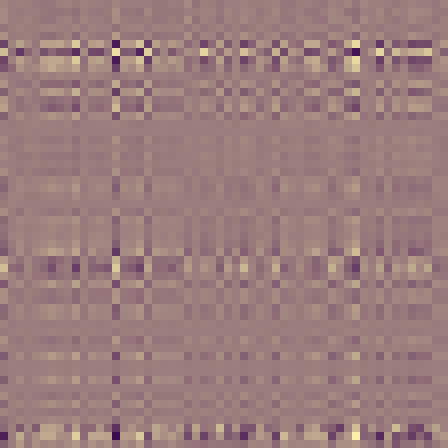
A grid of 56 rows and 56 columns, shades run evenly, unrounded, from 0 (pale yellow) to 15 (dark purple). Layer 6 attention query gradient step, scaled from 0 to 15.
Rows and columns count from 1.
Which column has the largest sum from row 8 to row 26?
15
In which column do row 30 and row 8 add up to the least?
45
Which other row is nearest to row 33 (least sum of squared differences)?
35
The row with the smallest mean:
9
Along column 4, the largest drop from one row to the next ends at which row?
8
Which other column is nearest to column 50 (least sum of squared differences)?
54
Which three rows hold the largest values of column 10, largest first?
7, 34, 14
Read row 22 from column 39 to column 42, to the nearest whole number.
8 8 8 7
